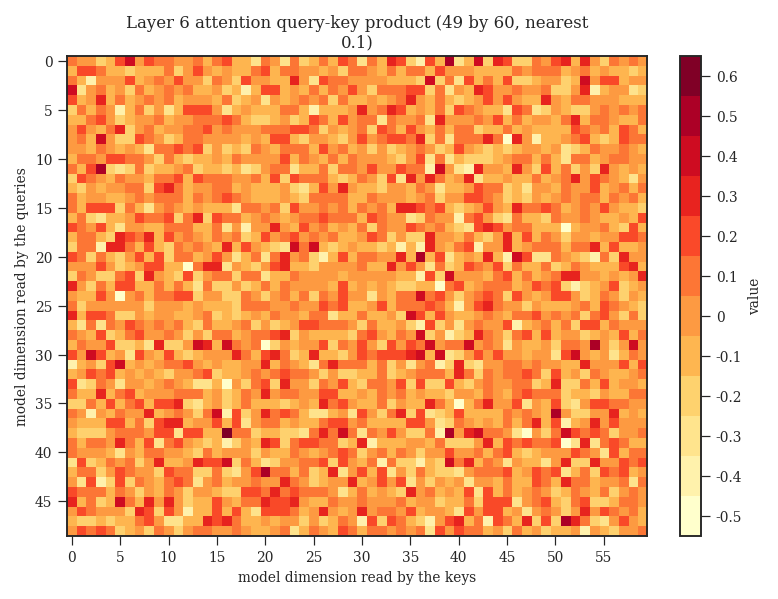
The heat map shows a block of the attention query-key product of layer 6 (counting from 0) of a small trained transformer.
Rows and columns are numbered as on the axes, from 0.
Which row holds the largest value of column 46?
20
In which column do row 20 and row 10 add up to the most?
36
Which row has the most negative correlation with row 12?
33
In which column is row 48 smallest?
53
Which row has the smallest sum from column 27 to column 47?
19
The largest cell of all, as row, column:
38, 16
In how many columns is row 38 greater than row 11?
33
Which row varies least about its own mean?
14
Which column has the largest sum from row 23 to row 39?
43
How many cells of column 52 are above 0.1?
8
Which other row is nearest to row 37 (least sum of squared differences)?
9
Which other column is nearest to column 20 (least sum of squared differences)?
27
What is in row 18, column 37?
0.3
